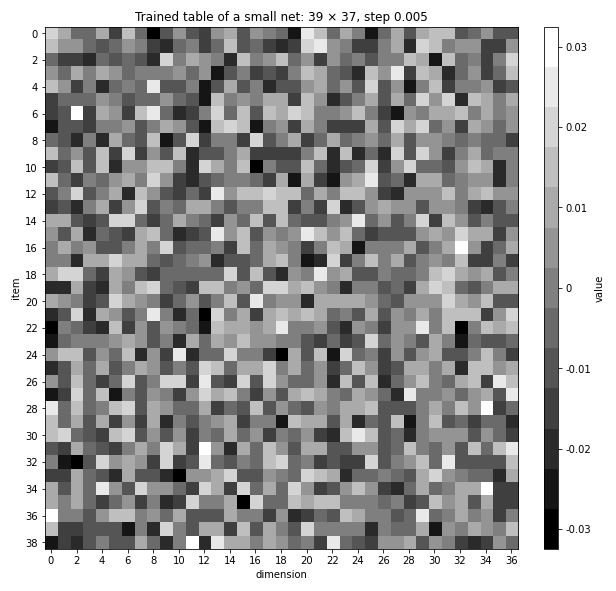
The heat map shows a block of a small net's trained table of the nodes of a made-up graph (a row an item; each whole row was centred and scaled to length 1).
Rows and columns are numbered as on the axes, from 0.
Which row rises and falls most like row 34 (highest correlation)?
6
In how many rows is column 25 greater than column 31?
15
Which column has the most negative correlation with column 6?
13
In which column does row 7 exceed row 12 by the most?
27
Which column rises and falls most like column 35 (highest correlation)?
17
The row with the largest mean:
12
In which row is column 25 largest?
11
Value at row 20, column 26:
-0.005
